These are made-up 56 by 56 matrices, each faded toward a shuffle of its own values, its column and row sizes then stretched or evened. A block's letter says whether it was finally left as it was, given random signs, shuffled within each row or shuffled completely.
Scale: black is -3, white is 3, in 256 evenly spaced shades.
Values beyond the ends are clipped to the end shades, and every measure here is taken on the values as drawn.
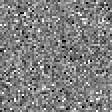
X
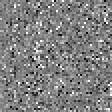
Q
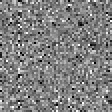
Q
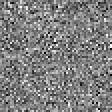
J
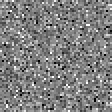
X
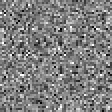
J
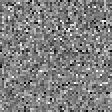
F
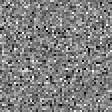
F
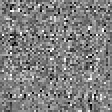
J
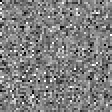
Q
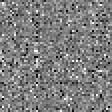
Q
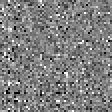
Q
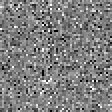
Q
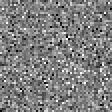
X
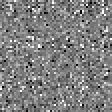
J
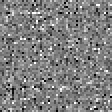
Q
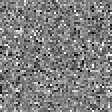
Q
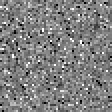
X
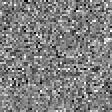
F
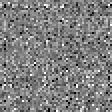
J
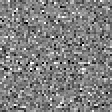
F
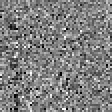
J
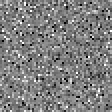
X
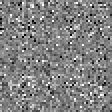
Q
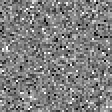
X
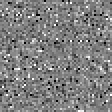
F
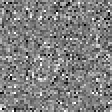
Q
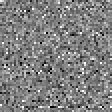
F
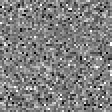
F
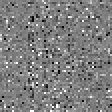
Q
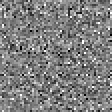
Q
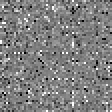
Q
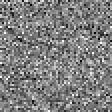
F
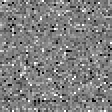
F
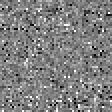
F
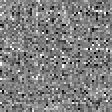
J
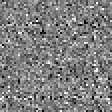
Q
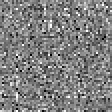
Q
